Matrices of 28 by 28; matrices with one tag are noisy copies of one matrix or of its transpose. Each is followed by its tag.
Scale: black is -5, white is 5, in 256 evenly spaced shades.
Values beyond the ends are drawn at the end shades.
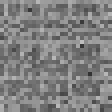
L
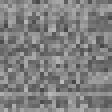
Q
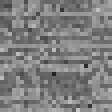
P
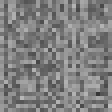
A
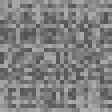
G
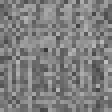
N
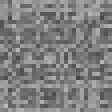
G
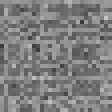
L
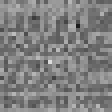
Q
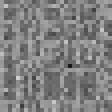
L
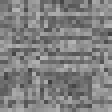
P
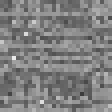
P
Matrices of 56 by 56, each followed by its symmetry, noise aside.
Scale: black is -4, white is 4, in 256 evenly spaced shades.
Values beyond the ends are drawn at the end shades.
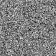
symmetric.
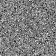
symmetric across the other diagonal.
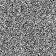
symmetric.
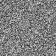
symmetric.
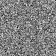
mirrored left to right.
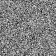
symmetric across the other diagonal.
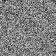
symmetric across the other diagonal.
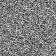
symmetric.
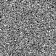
no symmetry.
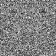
mirrored left to right.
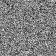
no symmetry.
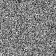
no symmetry.
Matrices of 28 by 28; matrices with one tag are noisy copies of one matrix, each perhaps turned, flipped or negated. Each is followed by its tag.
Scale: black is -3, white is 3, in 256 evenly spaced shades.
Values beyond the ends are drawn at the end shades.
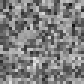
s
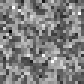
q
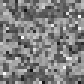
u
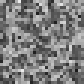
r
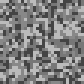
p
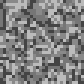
s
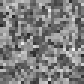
r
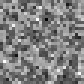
s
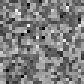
p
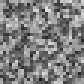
q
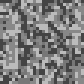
u
